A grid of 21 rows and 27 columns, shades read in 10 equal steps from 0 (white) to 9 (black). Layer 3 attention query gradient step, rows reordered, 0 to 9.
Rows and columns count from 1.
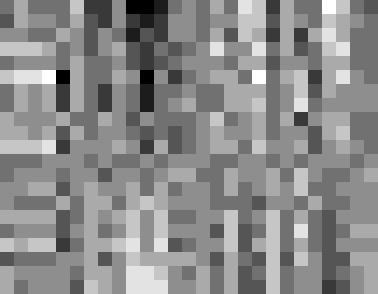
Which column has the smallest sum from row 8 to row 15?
4
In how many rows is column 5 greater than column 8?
10
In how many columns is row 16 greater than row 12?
8
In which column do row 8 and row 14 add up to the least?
22
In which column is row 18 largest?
5
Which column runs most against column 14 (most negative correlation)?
1
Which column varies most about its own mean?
11
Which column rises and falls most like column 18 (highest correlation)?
24
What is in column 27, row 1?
6
